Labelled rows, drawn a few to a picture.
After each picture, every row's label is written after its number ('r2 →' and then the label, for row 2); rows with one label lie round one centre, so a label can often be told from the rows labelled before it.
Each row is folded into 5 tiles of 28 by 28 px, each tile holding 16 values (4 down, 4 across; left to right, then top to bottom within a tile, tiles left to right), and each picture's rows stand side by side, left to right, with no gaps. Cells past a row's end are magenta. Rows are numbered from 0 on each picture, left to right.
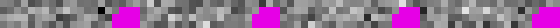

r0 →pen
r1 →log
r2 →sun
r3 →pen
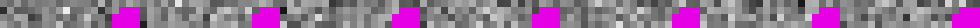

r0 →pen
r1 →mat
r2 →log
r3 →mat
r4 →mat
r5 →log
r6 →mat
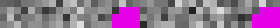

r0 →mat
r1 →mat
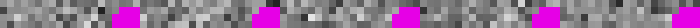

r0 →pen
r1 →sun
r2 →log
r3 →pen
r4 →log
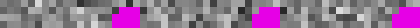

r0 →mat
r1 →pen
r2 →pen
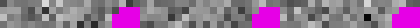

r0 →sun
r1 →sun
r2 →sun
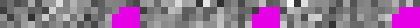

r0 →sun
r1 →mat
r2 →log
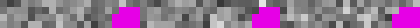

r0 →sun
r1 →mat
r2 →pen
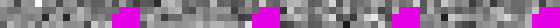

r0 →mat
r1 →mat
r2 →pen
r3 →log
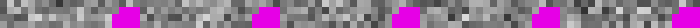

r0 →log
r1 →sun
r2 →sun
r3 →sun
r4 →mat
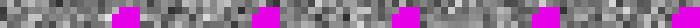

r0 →log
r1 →sun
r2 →mat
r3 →mat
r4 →pen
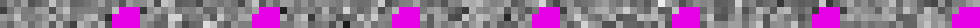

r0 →pen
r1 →log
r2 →pen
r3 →sun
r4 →pen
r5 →mat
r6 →pen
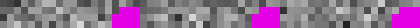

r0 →mat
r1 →pen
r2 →pen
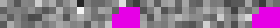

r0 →mat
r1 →log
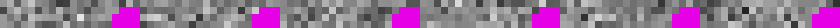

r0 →log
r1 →pen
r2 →sun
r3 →mat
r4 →log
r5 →sun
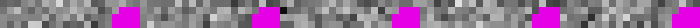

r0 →sun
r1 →mat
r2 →pen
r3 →mat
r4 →sun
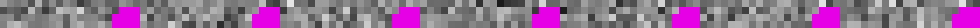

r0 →mat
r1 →sun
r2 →pen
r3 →mat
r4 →pen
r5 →sun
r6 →mat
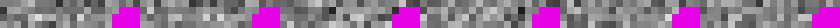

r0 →log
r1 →log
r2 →mat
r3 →sun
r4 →log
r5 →log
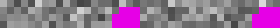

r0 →mat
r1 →sun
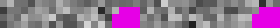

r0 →pen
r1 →log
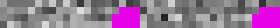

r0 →mat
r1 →log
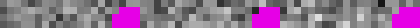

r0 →pen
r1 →mat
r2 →log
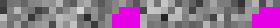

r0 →sun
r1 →log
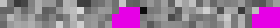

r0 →mat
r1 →pen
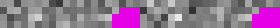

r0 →log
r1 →log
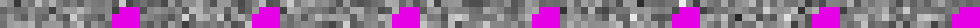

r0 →mat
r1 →sun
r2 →log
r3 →log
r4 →mat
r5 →pen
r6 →pen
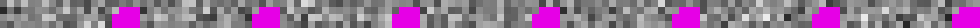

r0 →pen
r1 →pen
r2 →log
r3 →log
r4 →pen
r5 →sun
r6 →pen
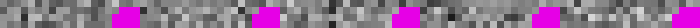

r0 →log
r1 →pen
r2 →log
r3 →sun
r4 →log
